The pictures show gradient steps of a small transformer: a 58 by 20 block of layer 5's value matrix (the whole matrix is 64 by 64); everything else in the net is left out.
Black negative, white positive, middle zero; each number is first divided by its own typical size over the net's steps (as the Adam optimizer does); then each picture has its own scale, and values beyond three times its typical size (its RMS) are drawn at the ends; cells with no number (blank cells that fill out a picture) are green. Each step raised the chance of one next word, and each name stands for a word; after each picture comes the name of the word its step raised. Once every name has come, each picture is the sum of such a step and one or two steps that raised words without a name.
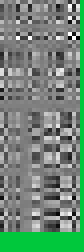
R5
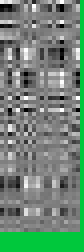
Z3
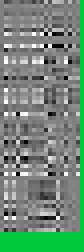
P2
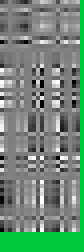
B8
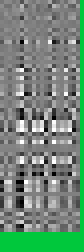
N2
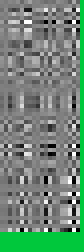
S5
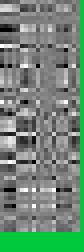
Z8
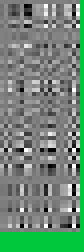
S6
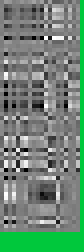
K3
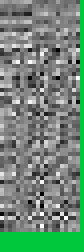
P2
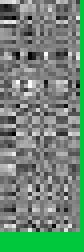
S6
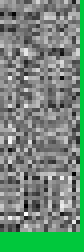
N2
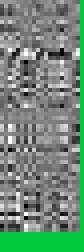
R5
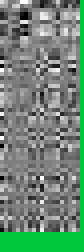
R5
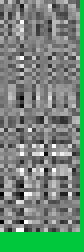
S5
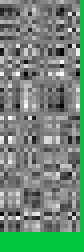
K3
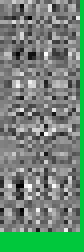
Z3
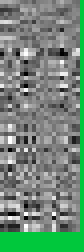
R5
